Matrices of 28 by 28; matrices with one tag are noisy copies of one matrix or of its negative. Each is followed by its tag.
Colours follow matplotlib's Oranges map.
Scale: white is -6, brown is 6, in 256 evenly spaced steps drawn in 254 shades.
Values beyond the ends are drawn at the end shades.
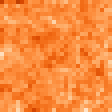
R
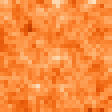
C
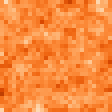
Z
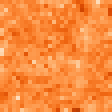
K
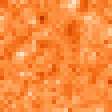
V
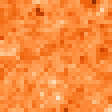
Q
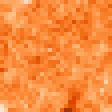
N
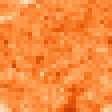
N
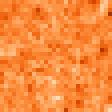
Q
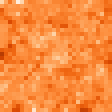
R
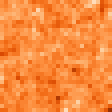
Q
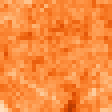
N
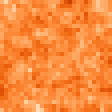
Z
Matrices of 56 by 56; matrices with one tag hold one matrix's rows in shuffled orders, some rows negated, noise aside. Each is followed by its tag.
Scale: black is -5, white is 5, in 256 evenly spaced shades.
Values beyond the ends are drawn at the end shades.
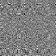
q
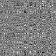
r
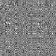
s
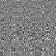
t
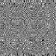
t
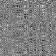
r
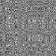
s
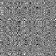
q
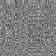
s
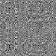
s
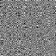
q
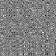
t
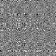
q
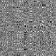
r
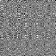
q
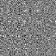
q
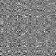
q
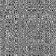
s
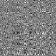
r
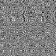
t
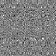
t
